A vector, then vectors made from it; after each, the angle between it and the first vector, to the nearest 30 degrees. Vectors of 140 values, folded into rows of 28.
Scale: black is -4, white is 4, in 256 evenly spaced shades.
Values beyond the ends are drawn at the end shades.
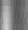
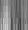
30 degrees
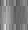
30 degrees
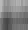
120 degrees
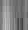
30 degrees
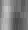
30 degrees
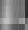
60 degrees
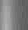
30 degrees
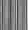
90 degrees
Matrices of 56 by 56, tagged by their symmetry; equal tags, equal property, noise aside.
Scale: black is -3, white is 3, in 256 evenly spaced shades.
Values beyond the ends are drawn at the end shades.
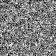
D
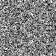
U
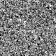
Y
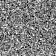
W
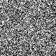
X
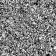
W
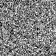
D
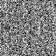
U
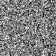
U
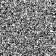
D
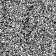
D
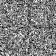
Y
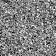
D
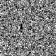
U
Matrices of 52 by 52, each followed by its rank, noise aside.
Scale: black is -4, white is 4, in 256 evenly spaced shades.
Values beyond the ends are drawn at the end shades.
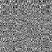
six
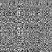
six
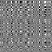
two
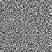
six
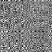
five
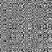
five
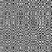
three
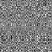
five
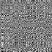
five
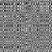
three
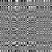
two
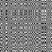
two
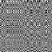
two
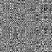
six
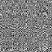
six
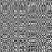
three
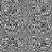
five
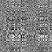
three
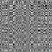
three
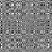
two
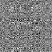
five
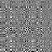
three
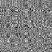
five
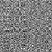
six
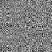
five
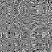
six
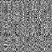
six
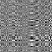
two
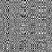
three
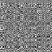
five
